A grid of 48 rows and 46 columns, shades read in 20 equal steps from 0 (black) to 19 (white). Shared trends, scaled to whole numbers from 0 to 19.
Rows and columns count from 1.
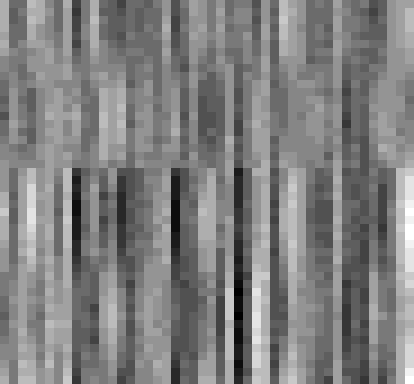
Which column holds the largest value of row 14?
14
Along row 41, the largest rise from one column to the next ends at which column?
29
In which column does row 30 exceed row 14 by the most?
46
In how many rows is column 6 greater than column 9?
42
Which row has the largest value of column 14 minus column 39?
16
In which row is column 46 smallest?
13
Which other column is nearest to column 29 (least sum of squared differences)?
26
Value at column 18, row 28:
12
